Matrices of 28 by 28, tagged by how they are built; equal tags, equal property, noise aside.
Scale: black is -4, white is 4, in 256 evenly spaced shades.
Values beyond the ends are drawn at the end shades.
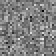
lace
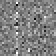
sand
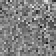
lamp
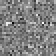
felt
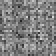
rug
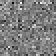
felt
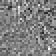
lamp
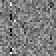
sand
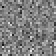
lace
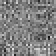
lace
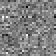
lace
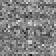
rug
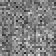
rug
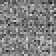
rug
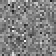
sand
